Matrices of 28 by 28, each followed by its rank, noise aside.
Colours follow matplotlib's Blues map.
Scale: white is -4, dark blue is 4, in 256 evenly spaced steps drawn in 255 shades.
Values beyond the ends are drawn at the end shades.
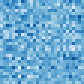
four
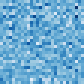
four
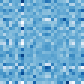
two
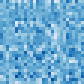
five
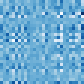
two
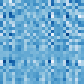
two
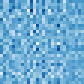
four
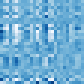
two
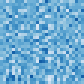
five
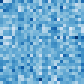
four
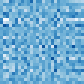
three
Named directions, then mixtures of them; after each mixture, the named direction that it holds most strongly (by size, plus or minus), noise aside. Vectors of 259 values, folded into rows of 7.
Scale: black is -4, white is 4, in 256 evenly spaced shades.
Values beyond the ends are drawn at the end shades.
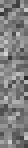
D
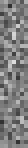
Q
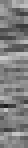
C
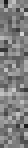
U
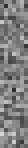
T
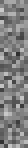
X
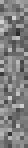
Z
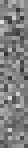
Z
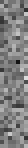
Z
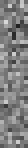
Q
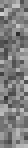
D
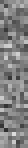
T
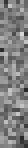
U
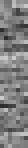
C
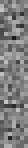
Z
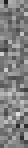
U
